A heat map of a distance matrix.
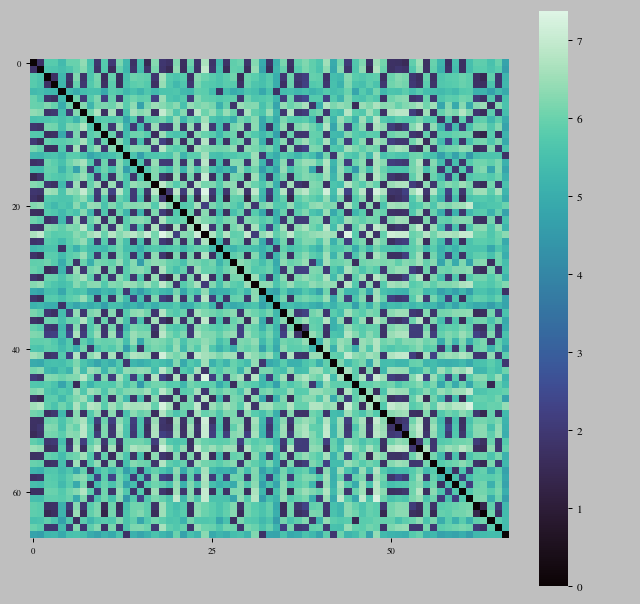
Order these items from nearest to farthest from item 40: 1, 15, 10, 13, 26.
15, 13, 26, 1, 10
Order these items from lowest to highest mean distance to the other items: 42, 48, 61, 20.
42, 61, 20, 48
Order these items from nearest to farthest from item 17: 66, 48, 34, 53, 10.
10, 53, 34, 66, 48
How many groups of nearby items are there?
7
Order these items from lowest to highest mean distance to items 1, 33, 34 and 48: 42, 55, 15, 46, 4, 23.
55, 23, 4, 46, 42, 15
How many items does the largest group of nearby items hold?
23
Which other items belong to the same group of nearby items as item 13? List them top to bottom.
32, 42, 66
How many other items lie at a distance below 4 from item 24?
5
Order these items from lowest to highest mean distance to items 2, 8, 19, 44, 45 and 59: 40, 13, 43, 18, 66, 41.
40, 18, 66, 13, 41, 43
